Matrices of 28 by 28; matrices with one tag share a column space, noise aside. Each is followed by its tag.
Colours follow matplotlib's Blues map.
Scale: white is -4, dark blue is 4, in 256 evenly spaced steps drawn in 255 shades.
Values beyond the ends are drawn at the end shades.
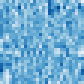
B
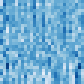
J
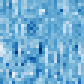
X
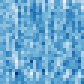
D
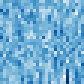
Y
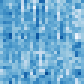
D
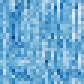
D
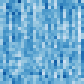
D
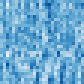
J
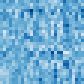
Y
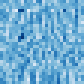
Y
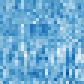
X
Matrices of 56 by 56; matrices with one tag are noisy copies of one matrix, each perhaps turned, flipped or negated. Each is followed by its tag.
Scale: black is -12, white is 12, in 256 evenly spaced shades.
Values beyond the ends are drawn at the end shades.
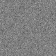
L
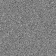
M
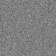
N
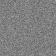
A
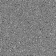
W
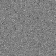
A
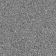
L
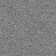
N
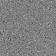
L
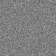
A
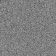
A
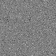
M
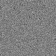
W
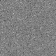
A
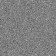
N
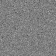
A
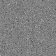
A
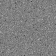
M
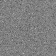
A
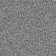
A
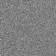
W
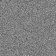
W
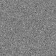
L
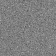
N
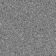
M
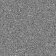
L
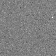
A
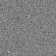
A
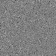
W
